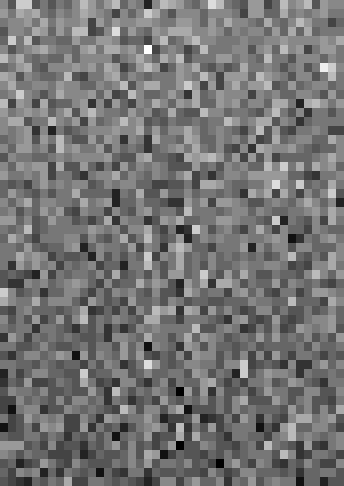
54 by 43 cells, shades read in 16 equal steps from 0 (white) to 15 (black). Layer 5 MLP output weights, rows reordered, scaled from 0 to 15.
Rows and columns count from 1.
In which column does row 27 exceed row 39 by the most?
24
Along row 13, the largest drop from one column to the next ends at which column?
26
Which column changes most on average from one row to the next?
19
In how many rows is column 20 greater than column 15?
23
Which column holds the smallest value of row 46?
16
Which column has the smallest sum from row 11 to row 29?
42
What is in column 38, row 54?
14
